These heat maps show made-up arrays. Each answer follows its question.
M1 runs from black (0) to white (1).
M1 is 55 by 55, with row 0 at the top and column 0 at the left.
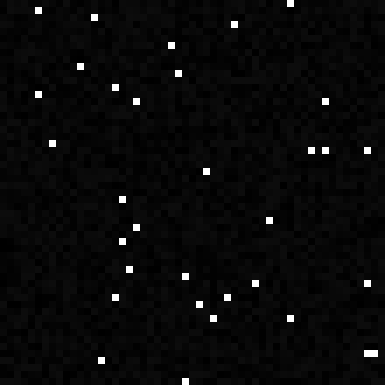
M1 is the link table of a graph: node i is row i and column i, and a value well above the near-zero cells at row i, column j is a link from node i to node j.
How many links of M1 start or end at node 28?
2
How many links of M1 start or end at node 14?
3
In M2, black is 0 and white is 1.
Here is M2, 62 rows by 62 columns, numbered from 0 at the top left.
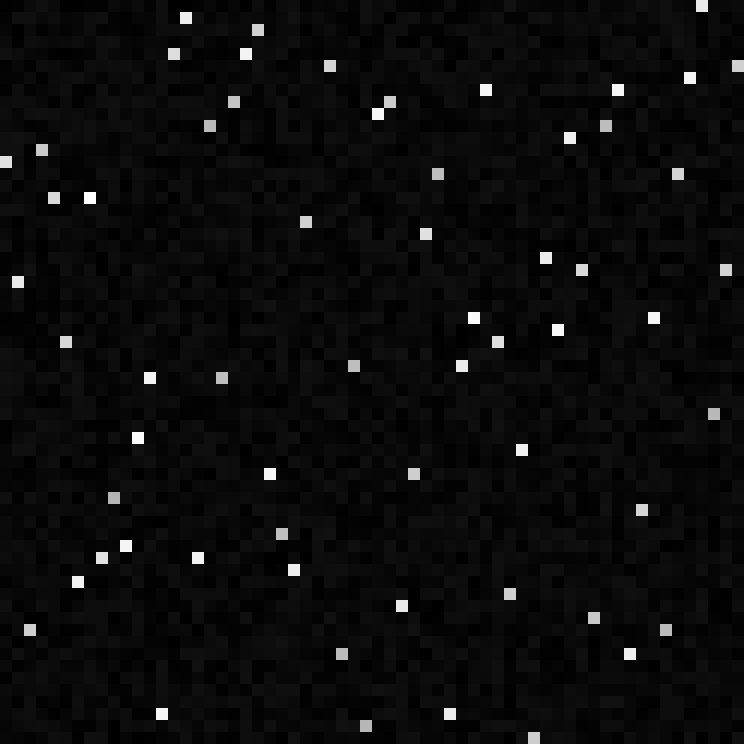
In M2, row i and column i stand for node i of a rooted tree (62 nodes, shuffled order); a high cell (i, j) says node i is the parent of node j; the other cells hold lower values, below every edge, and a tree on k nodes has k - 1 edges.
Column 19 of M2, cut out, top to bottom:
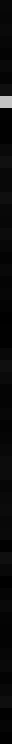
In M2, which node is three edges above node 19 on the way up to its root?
27
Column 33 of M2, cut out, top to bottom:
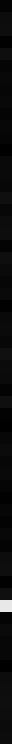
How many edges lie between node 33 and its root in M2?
8
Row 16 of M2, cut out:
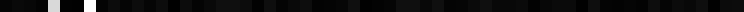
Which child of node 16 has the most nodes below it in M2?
4
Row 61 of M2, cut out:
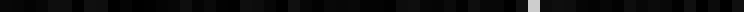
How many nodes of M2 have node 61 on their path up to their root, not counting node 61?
4
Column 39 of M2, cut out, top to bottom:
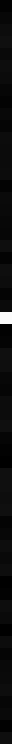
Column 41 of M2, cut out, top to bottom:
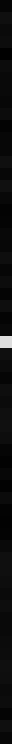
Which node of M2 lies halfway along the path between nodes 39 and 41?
54
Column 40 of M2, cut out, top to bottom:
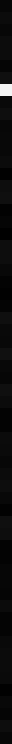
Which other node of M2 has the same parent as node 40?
51
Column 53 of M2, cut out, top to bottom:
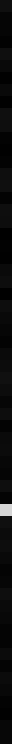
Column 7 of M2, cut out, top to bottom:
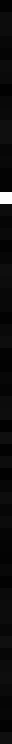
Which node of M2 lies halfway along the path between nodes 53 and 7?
49
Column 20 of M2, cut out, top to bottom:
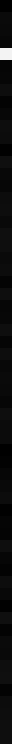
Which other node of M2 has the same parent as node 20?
14
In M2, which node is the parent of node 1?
23
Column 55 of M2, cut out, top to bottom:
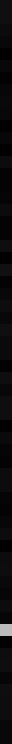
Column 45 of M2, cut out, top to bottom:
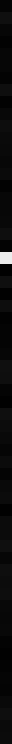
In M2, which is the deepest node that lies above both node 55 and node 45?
52
